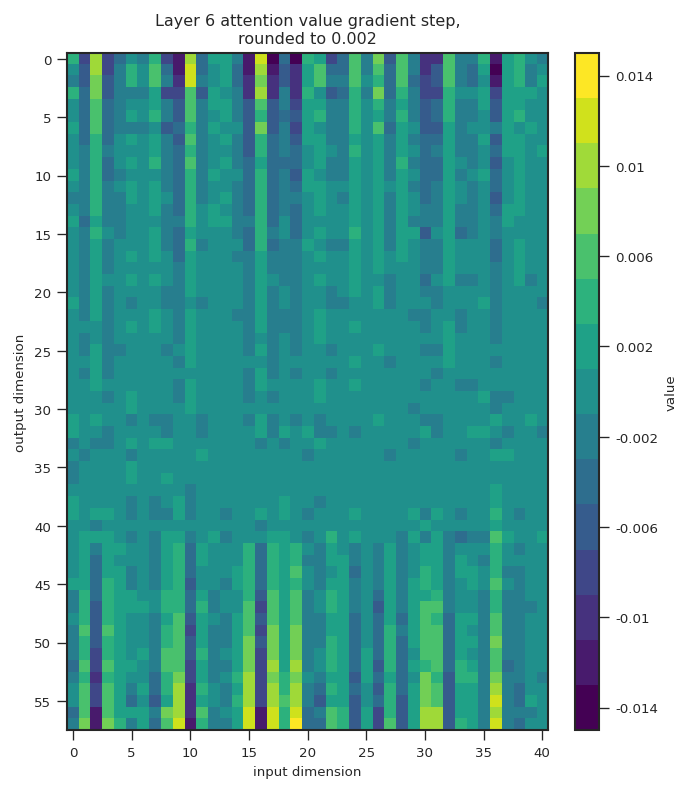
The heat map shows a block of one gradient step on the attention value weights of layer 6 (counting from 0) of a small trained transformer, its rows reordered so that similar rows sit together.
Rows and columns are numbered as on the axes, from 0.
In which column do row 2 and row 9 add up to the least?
36
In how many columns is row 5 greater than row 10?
11
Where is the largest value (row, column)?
57, 19
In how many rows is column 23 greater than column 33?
14
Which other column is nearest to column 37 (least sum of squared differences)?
12
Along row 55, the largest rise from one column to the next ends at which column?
17
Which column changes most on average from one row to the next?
5
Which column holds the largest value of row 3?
16
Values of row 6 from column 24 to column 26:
0.004 0 0.006
